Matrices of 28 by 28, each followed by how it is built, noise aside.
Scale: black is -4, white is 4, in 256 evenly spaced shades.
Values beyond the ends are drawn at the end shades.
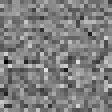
low rank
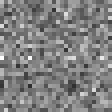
low rank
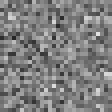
repeating rows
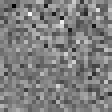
upper triangular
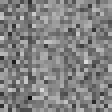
repeating rows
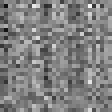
low rank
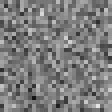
noise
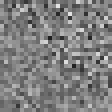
upper triangular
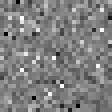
sparse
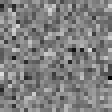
low rank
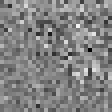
upper triangular
